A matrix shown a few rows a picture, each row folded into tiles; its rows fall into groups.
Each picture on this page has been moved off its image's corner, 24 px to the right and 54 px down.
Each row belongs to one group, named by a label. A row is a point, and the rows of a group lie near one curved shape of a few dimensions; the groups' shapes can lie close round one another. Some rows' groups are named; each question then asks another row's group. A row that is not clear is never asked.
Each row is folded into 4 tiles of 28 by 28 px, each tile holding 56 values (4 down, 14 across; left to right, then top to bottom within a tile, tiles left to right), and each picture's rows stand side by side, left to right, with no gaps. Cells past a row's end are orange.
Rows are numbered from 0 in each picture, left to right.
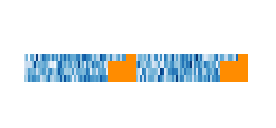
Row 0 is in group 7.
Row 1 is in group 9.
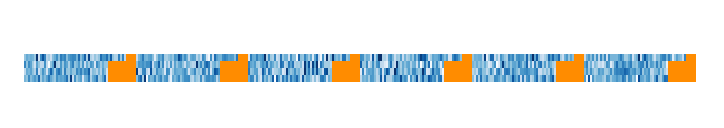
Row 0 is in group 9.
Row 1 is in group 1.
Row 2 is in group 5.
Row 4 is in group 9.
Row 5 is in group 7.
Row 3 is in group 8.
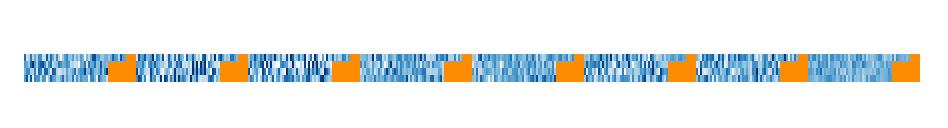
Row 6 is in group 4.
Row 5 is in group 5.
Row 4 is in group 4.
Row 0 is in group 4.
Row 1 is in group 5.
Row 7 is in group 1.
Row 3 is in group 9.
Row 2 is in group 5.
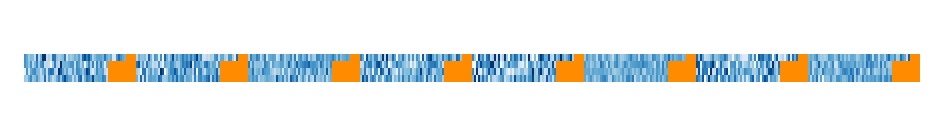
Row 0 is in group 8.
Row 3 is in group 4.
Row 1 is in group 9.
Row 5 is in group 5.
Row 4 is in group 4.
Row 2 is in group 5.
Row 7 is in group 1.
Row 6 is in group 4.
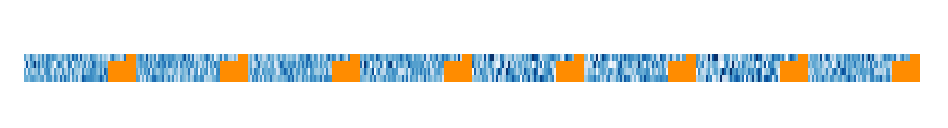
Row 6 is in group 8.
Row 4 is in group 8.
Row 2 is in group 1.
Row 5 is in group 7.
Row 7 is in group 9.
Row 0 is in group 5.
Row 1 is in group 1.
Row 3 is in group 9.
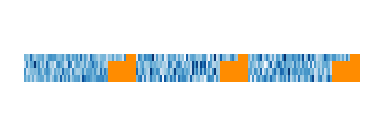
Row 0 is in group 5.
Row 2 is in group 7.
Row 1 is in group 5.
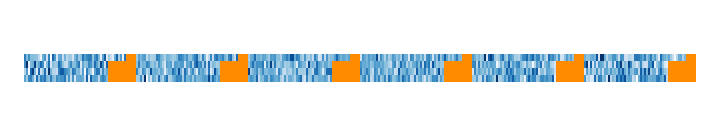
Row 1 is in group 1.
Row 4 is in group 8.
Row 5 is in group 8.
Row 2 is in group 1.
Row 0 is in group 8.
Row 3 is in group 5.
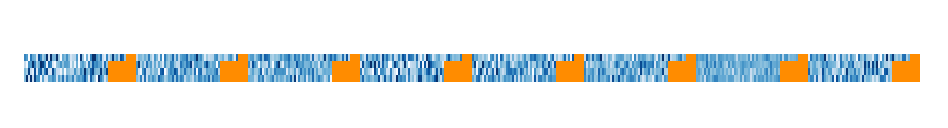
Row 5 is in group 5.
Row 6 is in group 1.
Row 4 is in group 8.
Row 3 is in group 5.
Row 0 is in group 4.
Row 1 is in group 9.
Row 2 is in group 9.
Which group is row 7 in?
5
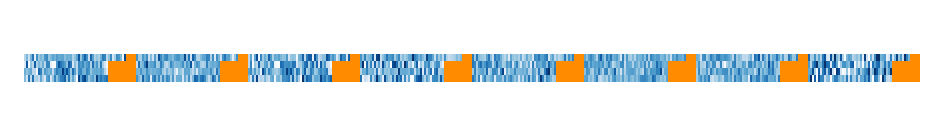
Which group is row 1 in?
5
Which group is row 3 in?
8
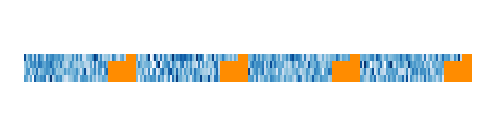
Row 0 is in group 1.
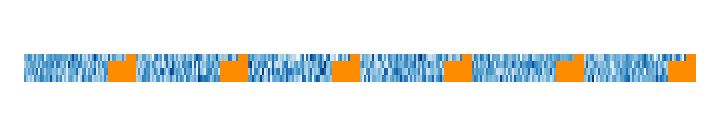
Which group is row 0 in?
1
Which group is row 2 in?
4
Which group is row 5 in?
1
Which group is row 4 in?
5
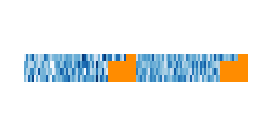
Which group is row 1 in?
5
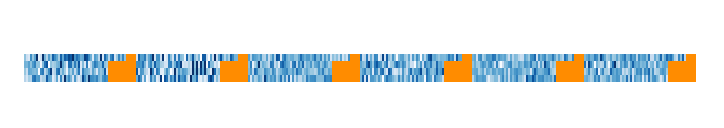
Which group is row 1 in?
5
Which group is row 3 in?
4
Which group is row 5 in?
9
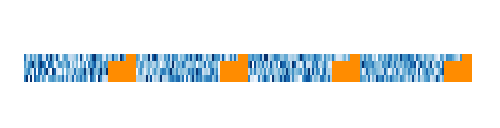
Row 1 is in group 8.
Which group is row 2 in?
8
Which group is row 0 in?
4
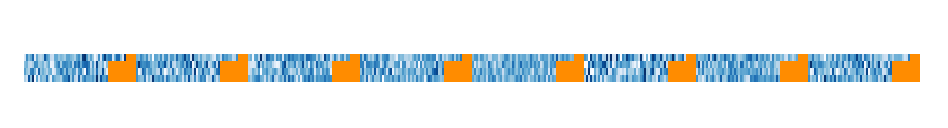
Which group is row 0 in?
1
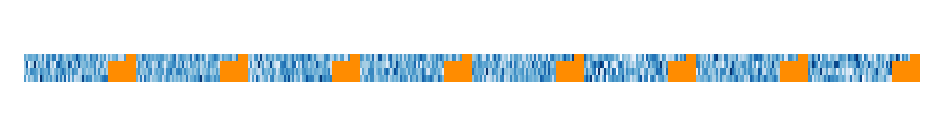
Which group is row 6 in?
8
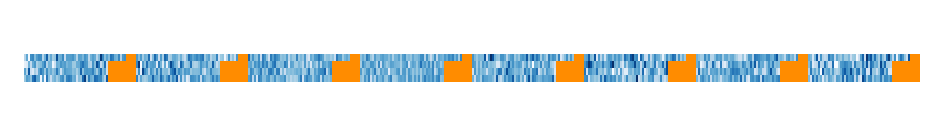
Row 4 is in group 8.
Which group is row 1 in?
8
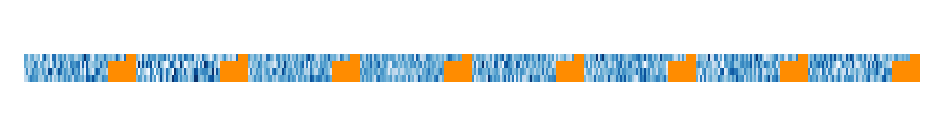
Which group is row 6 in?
9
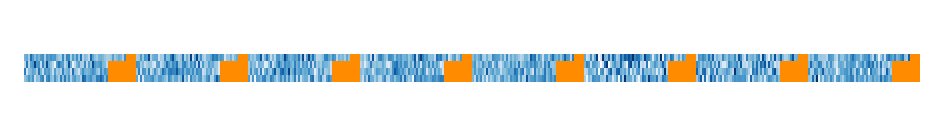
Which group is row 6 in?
5
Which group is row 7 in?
1
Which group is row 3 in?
7
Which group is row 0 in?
5
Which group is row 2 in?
7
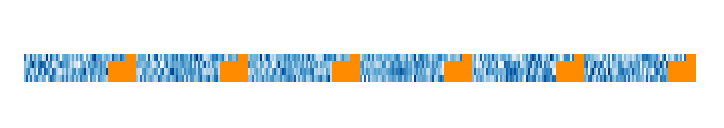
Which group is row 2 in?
9
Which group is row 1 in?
9
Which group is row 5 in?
8
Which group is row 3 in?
7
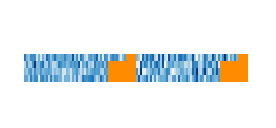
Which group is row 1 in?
4
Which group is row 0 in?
5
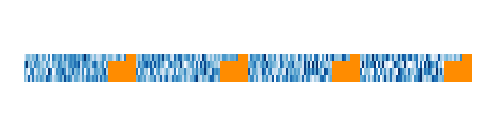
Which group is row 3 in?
5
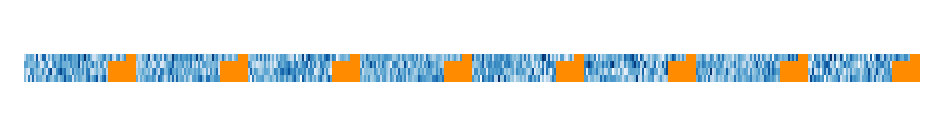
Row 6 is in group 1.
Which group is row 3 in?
5
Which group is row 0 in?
9
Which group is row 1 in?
7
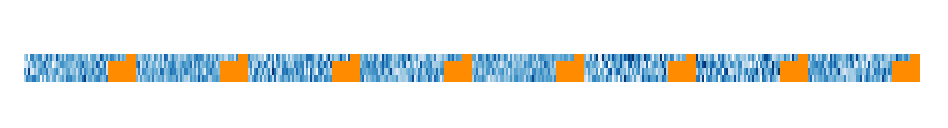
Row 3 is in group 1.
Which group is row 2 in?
8
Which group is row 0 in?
4
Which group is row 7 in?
1
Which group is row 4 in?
4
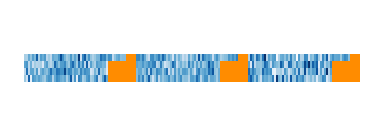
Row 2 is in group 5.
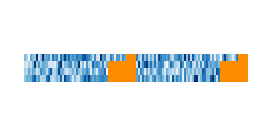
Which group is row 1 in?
5
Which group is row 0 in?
7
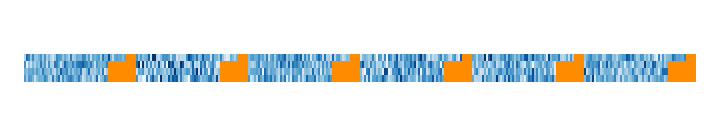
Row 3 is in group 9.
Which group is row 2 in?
1
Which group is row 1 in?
8
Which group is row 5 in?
1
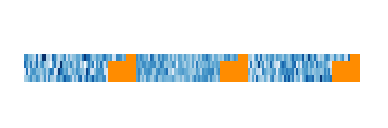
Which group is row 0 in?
8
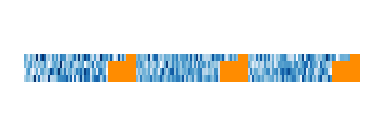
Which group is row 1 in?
9
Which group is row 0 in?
8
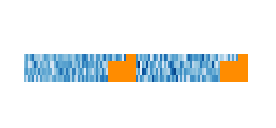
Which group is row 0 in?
1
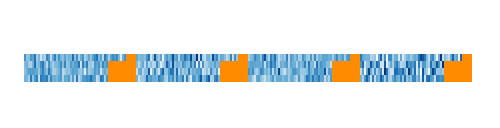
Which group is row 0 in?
5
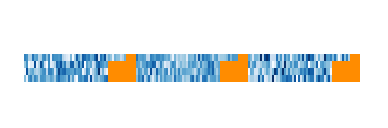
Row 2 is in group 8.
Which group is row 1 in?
4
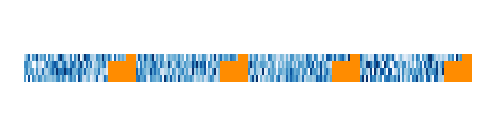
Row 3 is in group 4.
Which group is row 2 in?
1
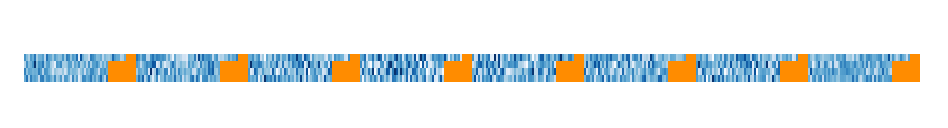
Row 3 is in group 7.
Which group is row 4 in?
4
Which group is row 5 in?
5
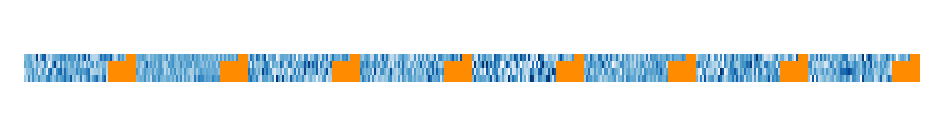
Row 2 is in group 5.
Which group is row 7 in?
7
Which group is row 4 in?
5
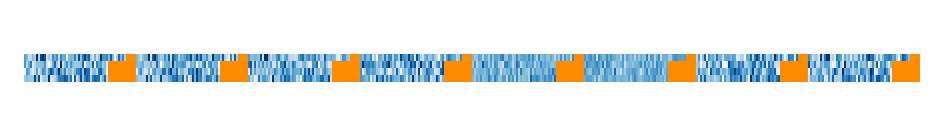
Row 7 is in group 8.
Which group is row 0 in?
8
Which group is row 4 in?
5
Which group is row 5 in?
1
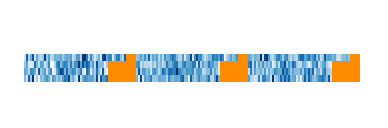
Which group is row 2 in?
8
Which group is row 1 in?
7
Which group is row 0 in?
1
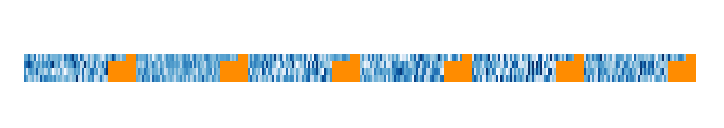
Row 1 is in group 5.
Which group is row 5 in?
5
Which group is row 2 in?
5
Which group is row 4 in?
5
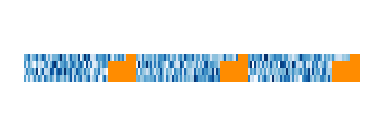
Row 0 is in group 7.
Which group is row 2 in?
8
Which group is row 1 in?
5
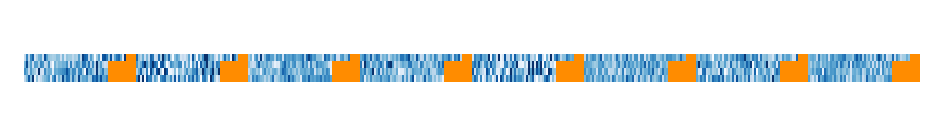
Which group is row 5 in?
5
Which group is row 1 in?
4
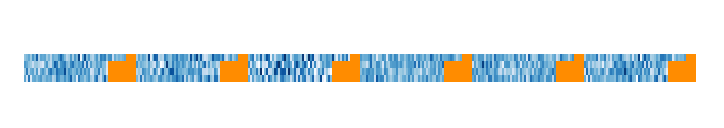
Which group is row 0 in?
7
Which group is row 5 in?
7
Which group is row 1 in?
9
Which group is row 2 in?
7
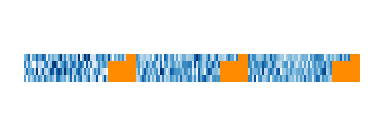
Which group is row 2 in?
4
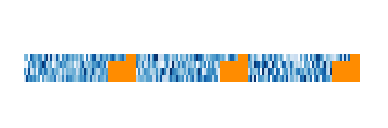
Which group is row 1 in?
8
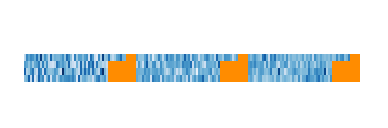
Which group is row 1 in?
5
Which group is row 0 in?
5
